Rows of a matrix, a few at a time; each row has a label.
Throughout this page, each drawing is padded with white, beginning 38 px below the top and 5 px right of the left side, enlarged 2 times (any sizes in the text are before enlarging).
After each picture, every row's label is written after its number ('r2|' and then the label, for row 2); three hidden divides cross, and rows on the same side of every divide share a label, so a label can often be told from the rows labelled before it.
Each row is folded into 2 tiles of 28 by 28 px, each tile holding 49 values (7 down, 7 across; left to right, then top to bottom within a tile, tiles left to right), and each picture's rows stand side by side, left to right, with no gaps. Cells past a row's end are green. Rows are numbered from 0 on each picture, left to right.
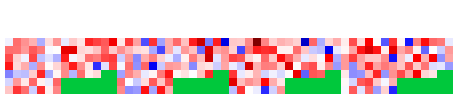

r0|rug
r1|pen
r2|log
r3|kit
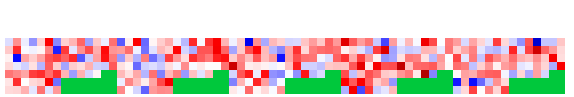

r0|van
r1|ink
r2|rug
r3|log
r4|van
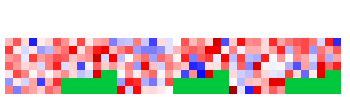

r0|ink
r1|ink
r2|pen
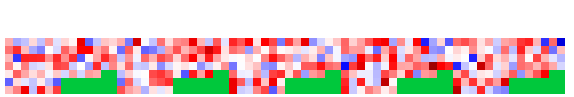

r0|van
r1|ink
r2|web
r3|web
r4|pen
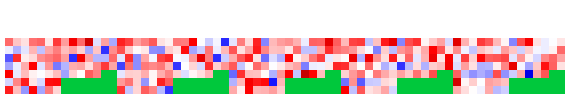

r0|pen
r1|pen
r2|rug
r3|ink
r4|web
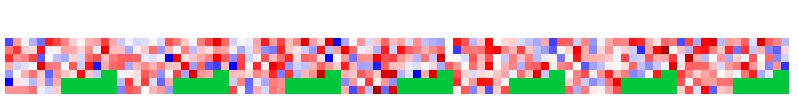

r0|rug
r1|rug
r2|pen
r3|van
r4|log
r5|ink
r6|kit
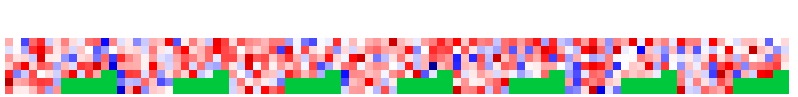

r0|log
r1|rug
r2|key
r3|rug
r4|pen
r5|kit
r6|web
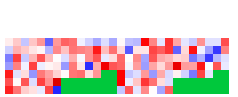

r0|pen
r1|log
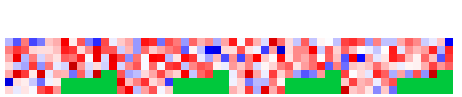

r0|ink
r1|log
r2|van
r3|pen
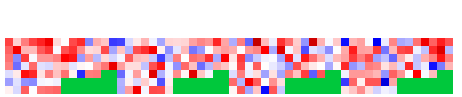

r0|van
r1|rug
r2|kit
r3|rug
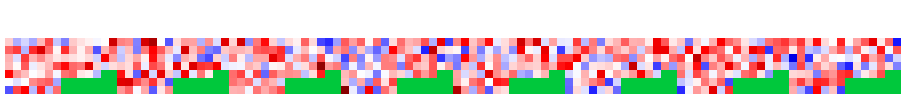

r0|key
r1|log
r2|web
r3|pen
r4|pen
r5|rug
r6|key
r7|pen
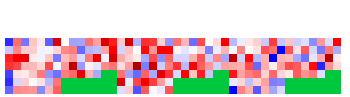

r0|rug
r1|log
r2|key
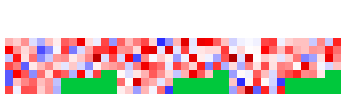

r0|ink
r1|kit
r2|key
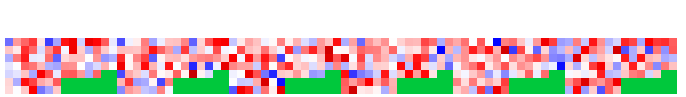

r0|kit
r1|rug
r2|key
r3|log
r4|kit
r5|kit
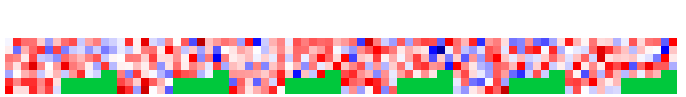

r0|kit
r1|kit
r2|ink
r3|log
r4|van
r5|log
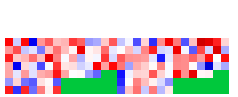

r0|van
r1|rug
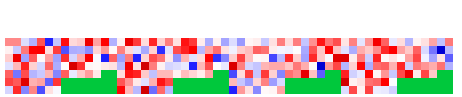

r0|kit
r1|pen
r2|rug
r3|log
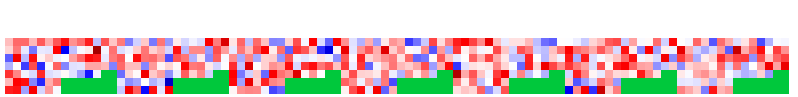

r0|pen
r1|key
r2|log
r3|key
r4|web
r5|key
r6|van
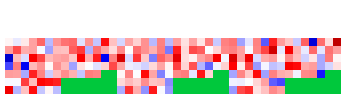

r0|pen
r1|key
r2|key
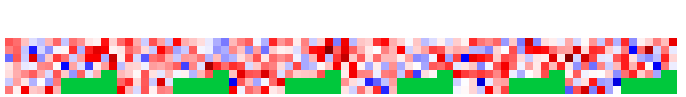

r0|ink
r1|web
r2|ink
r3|van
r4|van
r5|key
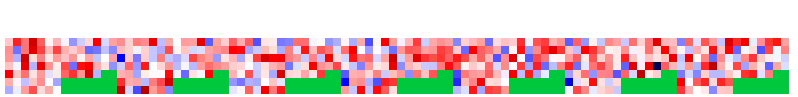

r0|log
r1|pen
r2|van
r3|ink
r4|rug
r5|rug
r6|kit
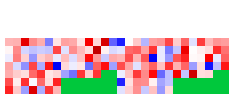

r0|pen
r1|rug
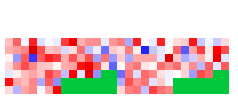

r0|log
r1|van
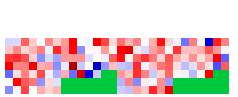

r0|rug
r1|van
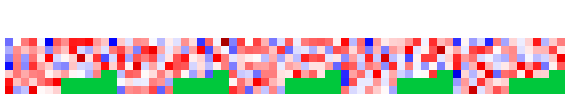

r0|pen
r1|key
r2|kit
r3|ink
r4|rug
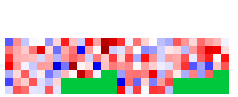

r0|rug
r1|ink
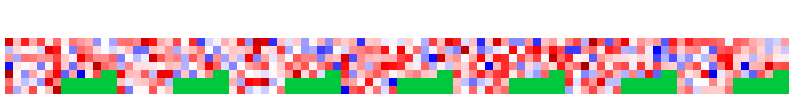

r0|web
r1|web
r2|log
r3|key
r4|van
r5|log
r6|web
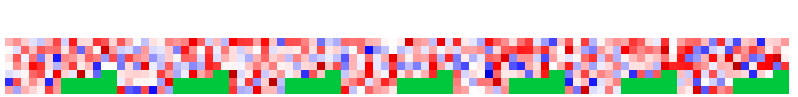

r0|rug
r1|pen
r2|web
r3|pen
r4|web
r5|ink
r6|van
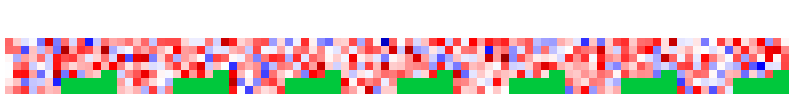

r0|van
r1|key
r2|web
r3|kit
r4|web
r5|key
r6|ink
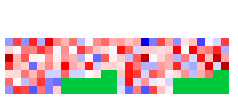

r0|key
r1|van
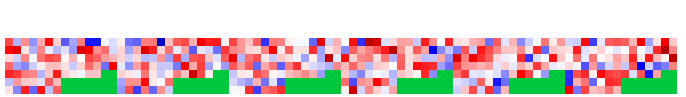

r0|van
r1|kit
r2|key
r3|log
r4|key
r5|ink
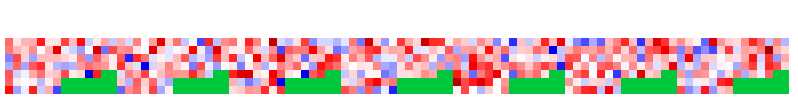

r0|pen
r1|key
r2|van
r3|kit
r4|log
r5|rug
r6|pen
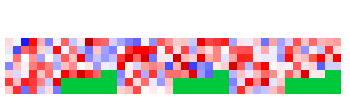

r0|kit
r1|rug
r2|rug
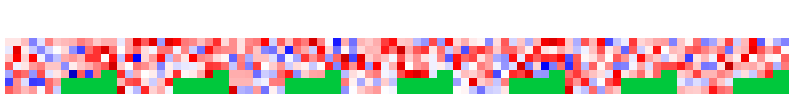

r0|ink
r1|pen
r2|pen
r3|key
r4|rug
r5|pen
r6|van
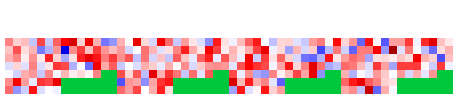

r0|pen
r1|ink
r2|log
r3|kit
